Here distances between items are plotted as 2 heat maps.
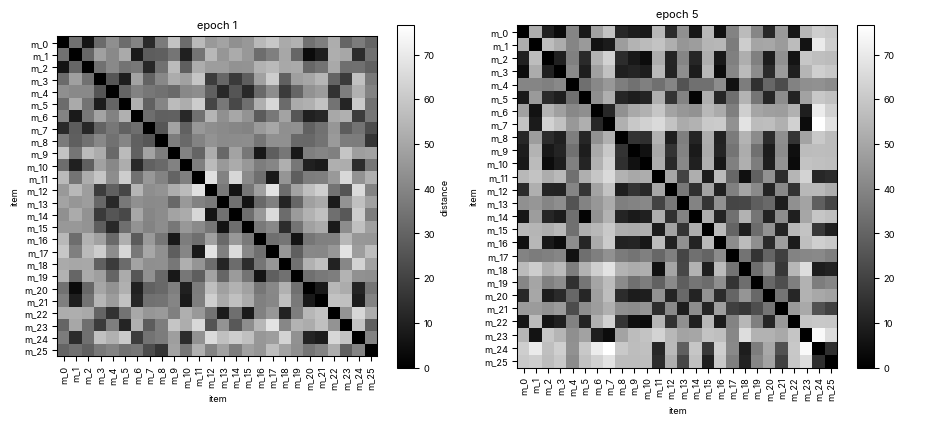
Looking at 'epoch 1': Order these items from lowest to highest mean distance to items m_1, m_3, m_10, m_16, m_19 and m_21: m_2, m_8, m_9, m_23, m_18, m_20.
m_20, m_9, m_8, m_2, m_18, m_23
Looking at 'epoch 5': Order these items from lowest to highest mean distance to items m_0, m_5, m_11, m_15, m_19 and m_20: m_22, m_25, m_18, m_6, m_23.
m_22, m_18, m_25, m_6, m_23
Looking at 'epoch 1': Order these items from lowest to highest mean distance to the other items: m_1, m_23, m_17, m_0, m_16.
m_1, m_16, m_0, m_23, m_17
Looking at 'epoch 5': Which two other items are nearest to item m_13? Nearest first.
m_21, m_15
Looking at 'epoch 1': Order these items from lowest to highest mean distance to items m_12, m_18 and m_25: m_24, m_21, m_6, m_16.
m_16, m_6, m_21, m_24
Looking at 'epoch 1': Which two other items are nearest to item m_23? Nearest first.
m_5, m_3
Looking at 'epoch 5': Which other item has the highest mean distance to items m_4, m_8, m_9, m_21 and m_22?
m_7
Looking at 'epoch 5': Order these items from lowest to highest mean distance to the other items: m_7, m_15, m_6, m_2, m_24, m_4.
m_2, m_4, m_15, m_6, m_24, m_7
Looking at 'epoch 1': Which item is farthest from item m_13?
m_24
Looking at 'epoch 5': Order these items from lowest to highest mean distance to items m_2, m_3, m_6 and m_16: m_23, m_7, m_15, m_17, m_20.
m_20, m_17, m_23, m_7, m_15
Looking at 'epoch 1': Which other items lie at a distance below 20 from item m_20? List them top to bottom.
m_1, m_6, m_10, m_21, m_24
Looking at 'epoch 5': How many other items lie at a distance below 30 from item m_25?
6
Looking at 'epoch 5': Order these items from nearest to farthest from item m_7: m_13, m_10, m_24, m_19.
m_13, m_19, m_10, m_24
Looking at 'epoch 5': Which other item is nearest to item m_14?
m_5
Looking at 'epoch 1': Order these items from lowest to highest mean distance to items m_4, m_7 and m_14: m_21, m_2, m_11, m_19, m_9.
m_2, m_19, m_9, m_21, m_11
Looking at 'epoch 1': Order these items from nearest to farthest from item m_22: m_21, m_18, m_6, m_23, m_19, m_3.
m_18, m_3, m_19, m_23, m_6, m_21
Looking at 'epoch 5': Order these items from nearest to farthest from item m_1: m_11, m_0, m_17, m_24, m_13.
m_17, m_13, m_0, m_11, m_24
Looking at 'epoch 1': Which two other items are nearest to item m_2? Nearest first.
m_0, m_7
